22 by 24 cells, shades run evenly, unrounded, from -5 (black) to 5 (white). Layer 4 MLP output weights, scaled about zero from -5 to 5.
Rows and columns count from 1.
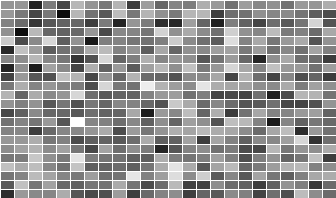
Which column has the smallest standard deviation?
4
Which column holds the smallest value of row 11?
20
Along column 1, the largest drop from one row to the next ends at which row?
6
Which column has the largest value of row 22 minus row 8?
3
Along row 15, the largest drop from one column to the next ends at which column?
22
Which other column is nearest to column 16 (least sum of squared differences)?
21
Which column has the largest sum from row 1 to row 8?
17
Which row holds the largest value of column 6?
14
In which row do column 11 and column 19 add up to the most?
10
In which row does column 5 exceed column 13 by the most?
9
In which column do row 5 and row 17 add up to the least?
7
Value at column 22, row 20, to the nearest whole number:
0
